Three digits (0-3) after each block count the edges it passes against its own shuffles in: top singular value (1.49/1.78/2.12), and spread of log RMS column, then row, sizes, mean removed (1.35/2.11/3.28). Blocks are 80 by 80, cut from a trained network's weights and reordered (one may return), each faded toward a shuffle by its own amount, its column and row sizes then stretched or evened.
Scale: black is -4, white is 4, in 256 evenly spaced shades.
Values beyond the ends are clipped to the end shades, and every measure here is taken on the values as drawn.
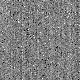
0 0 0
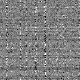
2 2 0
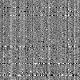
3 1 2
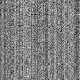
3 0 1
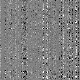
2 3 1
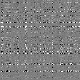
2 2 3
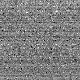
2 0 1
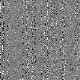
0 3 0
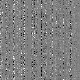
1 3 0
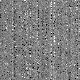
1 2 0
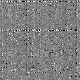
2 1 2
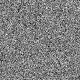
0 0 0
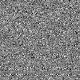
0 0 2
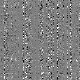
0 3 1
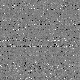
0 0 2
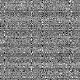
3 2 0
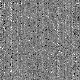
1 2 0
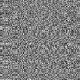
3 2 2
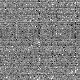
2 1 0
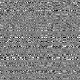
3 0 3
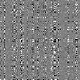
3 3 2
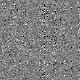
1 2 1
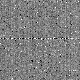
1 0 1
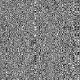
3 2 1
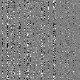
0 3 1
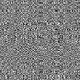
3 2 2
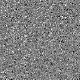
1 1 1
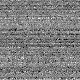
3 0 2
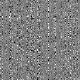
1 3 1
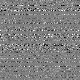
0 0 3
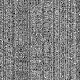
3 0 0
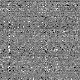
1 1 2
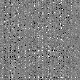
1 2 1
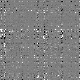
1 2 2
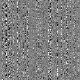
1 3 0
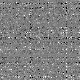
1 1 2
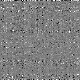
1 1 2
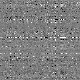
2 1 2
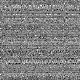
3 0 2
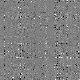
0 2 2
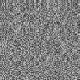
3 1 1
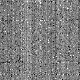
2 1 1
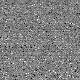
0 0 1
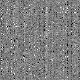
1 2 1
